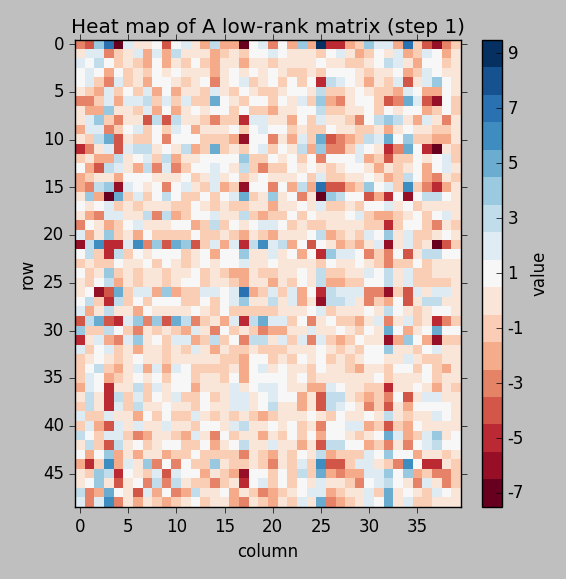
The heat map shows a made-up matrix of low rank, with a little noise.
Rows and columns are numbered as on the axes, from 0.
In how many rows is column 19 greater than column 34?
21
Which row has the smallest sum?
0
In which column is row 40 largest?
17
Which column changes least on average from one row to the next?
39
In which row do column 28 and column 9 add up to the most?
26
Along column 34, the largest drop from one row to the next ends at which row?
16
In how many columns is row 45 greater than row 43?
16
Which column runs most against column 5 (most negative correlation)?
37
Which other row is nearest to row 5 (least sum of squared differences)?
7
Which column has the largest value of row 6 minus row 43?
14
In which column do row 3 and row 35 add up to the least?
3
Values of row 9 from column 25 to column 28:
-1 1 0 0
